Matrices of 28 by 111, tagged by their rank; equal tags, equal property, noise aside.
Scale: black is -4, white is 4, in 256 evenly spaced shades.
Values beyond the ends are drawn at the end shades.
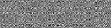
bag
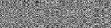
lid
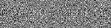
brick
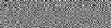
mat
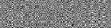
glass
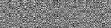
brick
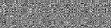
brick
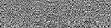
brick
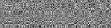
bag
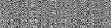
glass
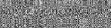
brick
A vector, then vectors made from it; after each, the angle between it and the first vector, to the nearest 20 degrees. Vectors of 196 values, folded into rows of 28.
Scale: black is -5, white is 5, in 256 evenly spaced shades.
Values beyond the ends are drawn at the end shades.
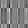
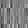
140 degrees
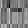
40 degrees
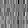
100 degrees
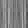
80 degrees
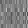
100 degrees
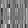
40 degrees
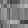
120 degrees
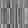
40 degrees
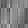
140 degrees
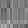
40 degrees
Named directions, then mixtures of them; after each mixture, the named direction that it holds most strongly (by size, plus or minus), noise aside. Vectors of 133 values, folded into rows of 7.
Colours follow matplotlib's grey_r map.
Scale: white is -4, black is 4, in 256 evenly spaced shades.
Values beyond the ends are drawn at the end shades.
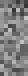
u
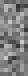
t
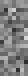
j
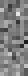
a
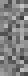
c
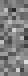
j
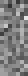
c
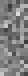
a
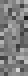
c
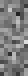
a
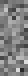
j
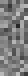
c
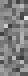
c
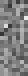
c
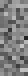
c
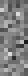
a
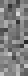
a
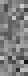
c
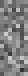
c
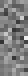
c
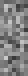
t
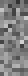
u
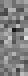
j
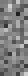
a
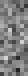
u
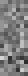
c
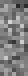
t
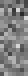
u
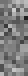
u
